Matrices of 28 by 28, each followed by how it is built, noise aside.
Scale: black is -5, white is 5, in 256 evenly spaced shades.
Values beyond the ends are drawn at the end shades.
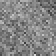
Toeplitz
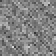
Toeplitz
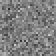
noise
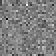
low rank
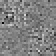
block diagonal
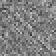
Toeplitz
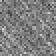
Toeplitz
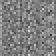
repeating rows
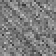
Toeplitz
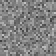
noise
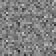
repeating rows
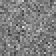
noise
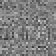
low rank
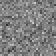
noise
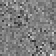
block diagonal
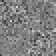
block diagonal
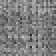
blocks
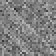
Toeplitz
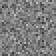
repeating rows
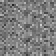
repeating rows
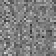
low rank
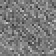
Toeplitz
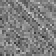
Toeplitz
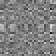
low rank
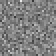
repeating rows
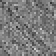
Toeplitz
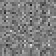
low rank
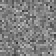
noise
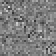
block diagonal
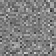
low rank
